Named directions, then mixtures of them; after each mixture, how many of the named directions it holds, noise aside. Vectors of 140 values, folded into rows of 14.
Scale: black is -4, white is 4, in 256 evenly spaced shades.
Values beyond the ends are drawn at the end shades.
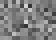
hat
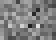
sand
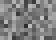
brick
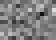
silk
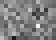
four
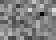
one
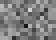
three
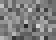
three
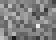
four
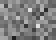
four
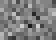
four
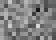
two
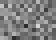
four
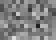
three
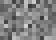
one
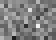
four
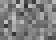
three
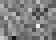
four
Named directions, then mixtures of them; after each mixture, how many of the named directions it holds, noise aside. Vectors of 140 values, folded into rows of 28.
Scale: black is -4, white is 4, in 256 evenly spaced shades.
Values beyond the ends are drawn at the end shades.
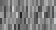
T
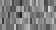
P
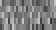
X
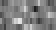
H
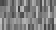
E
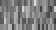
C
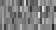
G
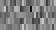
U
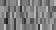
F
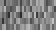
three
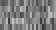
three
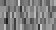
one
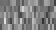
two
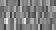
one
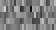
one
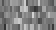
two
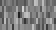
two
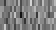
three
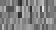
four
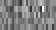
four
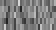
one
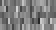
two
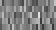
two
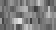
two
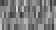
one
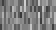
four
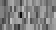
four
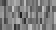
four
